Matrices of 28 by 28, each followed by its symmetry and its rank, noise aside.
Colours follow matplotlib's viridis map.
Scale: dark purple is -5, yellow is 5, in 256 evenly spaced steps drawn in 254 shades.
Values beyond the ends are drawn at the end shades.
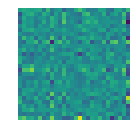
no symmetry, rank three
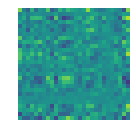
no symmetry, rank three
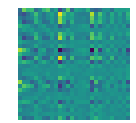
no symmetry, rank two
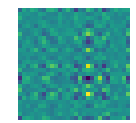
no symmetry, rank two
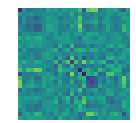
symmetric, rank three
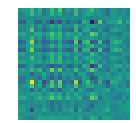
antisymmetric, rank two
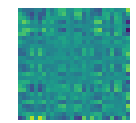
antisymmetric, rank two
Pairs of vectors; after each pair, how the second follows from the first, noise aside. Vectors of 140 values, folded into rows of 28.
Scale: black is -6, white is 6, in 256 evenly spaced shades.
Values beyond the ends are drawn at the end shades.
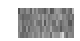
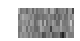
negated.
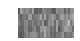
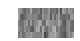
wrapped around.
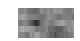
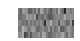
shuffled.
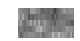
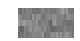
wrapped around, shrunk.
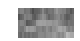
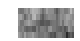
negated.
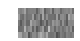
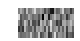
reversed, negated, scaled up.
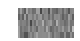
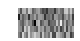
reversed, negated, scaled up.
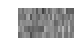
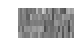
negated.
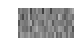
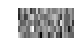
reversed, scaled up.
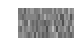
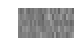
wrapped around, shrunk.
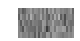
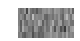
shuffled.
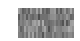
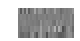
wrapped around, negated, partly zeroed.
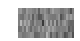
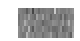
wrapped around, negated, partly zeroed.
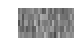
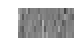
wrapped around, negated, partly zeroed.
